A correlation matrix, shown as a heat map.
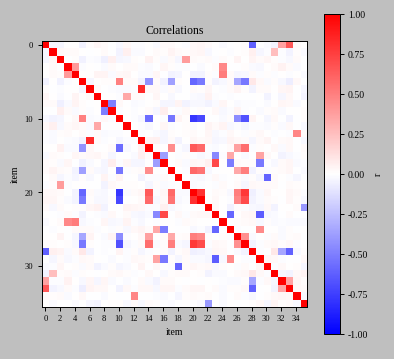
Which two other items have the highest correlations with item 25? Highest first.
29, 15
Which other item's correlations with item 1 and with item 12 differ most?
34
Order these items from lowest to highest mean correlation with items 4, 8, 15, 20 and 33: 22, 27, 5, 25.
5, 22, 25, 27
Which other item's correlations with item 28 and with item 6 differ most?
13
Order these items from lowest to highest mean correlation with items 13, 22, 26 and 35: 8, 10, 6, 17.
10, 8, 17, 6
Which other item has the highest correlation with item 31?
1
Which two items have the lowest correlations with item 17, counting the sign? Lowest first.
10, 5
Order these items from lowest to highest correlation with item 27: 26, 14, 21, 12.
12, 26, 14, 21
